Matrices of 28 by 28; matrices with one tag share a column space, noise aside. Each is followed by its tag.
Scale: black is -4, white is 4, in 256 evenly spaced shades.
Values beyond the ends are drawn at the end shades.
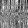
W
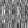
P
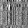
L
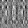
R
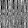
W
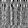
L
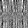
W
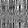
W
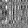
R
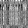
L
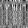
L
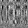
R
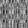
P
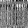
L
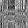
W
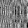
P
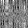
W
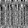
L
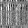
L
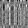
L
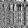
L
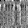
L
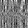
W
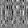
R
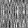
P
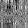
W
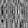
P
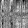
W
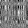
R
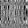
R
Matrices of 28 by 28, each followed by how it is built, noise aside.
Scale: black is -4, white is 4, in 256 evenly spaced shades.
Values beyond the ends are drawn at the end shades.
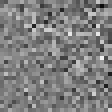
upper triangular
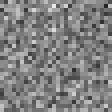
noise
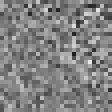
upper triangular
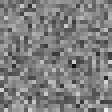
noise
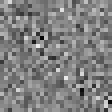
banded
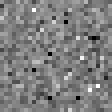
sparse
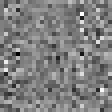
uneven columns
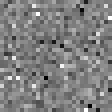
sparse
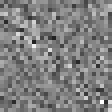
banded
